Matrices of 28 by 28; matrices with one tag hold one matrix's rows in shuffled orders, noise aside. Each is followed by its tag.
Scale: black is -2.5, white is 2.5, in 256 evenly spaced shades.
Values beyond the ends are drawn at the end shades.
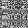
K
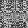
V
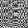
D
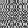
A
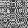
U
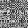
U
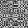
D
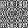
A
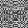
D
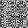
V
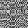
U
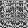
V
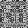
V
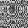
U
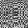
D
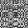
D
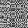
U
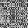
U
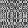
A
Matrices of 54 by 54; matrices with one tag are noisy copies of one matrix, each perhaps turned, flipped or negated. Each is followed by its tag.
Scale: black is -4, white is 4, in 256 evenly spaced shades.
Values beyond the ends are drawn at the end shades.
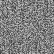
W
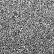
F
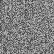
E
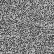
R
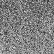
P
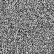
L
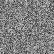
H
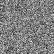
H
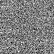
W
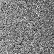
P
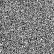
E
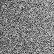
P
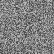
R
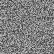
W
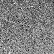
P
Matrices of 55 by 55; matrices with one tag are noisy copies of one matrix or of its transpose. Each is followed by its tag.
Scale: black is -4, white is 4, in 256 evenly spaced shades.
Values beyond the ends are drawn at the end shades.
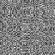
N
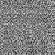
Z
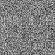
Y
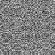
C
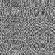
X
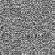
C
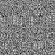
Y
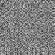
Z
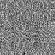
C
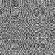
X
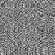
Z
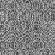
C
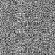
Y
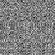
N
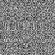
N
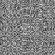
N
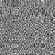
X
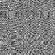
X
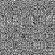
Y
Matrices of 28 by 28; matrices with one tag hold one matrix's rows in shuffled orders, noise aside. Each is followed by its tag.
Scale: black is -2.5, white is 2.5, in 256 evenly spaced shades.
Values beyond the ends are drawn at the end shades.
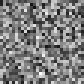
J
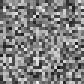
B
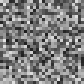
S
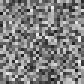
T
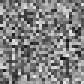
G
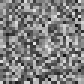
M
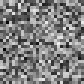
G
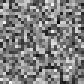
J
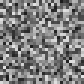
G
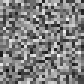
J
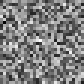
B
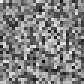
J
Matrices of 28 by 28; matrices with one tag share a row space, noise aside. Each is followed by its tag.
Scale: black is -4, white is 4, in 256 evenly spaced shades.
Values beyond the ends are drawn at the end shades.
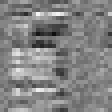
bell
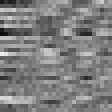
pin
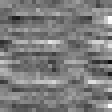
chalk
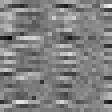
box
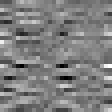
box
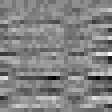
chalk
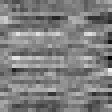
chalk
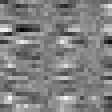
box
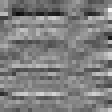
chalk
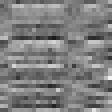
chalk
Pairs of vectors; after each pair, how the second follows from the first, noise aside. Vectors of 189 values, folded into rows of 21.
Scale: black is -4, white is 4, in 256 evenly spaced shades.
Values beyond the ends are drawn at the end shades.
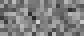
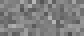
reversed, negated, shrunk.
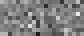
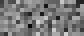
sign-scrambled.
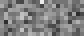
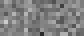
reversed, negated, shrunk.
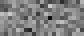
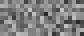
wrapped around.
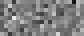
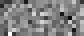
reversed, negated.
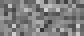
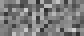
sign-scrambled.
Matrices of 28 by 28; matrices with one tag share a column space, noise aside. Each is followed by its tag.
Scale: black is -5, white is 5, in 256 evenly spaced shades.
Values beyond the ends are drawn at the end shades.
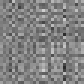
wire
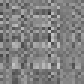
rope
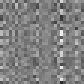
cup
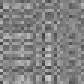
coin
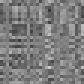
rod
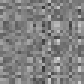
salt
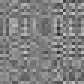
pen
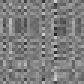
pen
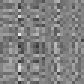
wire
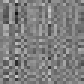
rod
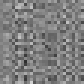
coin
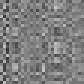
wire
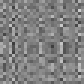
wire
